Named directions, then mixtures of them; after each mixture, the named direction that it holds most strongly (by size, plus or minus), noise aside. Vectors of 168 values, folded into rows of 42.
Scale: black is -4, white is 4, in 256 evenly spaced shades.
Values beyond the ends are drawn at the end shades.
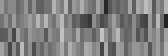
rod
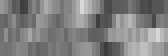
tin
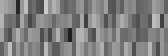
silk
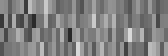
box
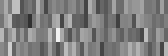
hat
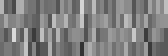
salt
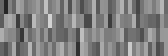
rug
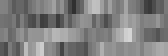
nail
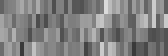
rod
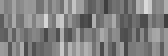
rod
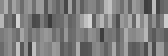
rod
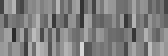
salt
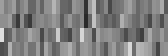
silk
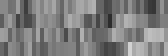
tin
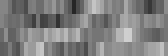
nail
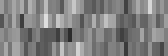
nail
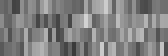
hat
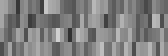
silk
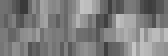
tin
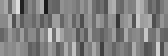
hat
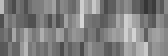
tin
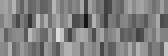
hat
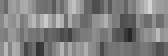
nail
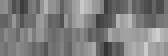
tin
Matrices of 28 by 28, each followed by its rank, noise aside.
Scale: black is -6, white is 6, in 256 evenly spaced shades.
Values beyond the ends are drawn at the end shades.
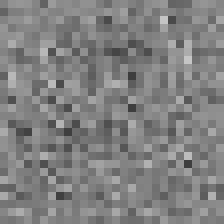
five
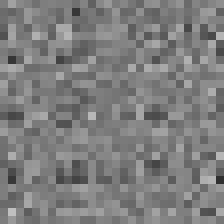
three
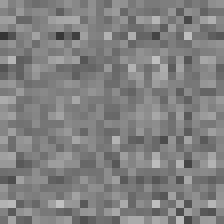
two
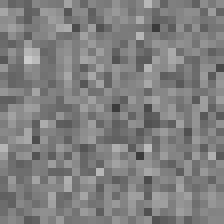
six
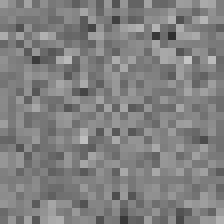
six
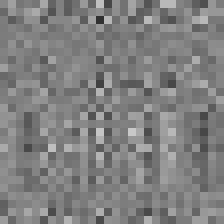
two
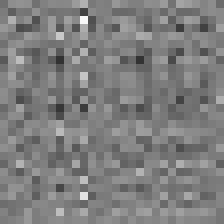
three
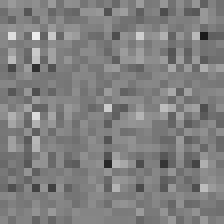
two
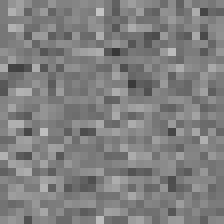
four
